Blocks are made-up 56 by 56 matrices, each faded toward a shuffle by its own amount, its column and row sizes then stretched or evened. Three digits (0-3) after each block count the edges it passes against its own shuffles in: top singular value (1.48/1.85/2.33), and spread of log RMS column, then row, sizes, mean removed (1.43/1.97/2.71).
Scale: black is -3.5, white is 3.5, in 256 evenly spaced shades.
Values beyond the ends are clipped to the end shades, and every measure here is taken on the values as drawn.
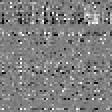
2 1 3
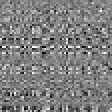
3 1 3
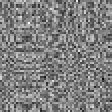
3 0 0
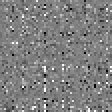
1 2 2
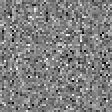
0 1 0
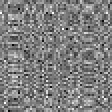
3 1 0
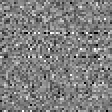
2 0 2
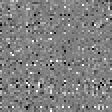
1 2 2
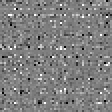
0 2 3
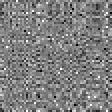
3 1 1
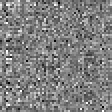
2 2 0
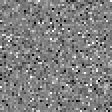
0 0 0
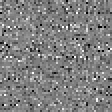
0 0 2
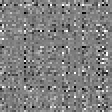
0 3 3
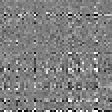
3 2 3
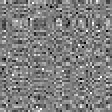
3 2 0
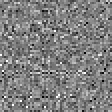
2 0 1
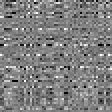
3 0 3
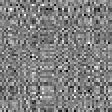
3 1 2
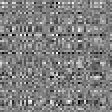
3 2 3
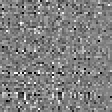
2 2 2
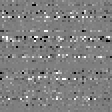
0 0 3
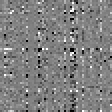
2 3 2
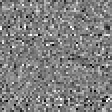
1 0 2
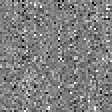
1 2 0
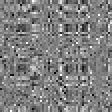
3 2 0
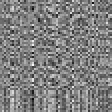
3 3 0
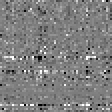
2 1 3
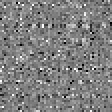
1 1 2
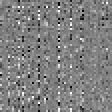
1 3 1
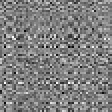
3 1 3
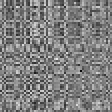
3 3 1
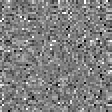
2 1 0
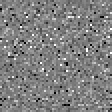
0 0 1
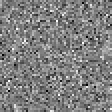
1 0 0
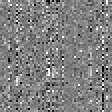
2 3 0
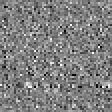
1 1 2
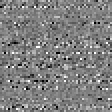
0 0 3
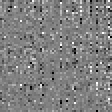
1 3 2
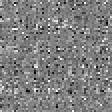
1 2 2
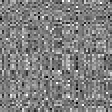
3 2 0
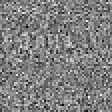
1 0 0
